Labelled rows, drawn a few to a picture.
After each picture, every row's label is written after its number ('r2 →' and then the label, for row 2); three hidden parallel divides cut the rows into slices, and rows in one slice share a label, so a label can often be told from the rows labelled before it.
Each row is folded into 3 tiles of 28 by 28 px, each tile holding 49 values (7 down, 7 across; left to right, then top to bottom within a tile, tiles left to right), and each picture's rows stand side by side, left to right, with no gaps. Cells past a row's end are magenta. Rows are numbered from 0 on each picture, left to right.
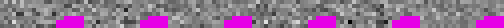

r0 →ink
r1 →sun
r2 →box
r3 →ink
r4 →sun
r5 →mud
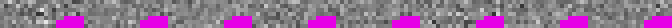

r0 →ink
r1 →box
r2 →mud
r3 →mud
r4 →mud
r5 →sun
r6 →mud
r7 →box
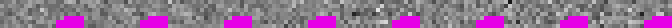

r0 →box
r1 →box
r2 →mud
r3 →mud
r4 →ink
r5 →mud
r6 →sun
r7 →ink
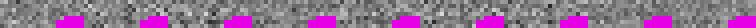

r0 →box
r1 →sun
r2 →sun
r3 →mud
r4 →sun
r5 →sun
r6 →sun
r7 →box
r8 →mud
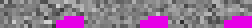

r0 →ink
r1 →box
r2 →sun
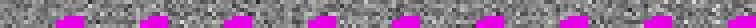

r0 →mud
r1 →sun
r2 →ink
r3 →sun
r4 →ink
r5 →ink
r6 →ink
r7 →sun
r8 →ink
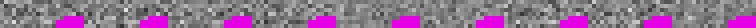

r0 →ink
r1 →ink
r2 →ink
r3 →sun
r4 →mud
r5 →box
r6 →ink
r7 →ink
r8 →box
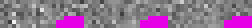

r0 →ink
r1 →box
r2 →box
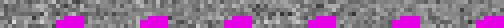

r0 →ink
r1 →box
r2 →mud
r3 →ink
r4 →box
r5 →mud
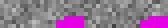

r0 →mud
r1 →box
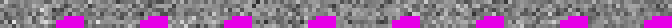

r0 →ink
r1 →ink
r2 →ink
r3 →sun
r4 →sun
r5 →ink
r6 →ink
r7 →box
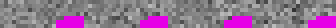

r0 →mud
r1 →mud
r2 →mud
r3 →sun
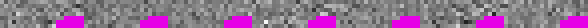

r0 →sun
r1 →box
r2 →mud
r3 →ink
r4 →mud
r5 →sun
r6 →mud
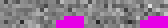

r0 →mud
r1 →sun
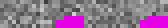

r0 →ink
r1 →mud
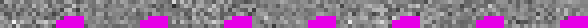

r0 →ink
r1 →box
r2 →ink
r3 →box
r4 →ink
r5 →mud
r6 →mud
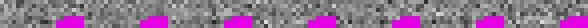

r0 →sun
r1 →box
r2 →sun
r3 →ink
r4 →sun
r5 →sun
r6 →ink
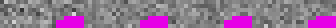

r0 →ink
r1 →box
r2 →mud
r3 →mud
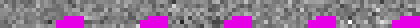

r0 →mud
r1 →mud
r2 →sun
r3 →box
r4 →ink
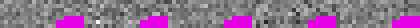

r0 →box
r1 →ink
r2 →box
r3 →sun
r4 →mud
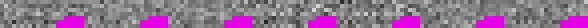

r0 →sun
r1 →box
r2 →mud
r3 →sun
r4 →sun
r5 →box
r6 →mud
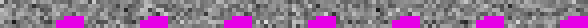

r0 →sun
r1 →sun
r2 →ink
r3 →ink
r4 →sun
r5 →sun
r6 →ink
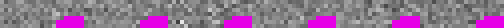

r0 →mud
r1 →box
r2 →ink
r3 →box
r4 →box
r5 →mud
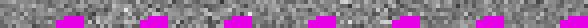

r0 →box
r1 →ink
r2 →sun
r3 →box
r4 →ink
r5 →box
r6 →mud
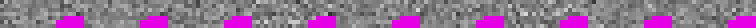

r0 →box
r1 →box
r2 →mud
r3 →ink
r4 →box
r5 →box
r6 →sun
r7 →mud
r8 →mud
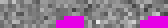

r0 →box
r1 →ink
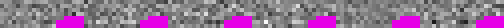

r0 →sun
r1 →ink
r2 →sun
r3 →ink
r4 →mud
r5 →sun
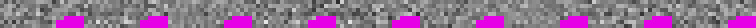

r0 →sun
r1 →ink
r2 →box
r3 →ink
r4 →ink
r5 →box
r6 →box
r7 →ink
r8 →sun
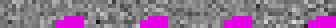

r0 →box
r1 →sun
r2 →box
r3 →ink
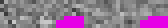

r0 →ink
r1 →mud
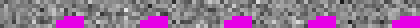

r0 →sun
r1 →ink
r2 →sun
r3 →ink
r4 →sun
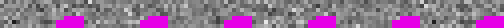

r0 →sun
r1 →ink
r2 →mud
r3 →ink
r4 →mud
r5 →sun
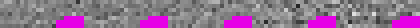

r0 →box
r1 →box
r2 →mud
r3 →sun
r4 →sun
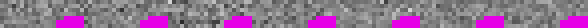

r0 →box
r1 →box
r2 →sun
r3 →mud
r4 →mud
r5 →mud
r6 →mud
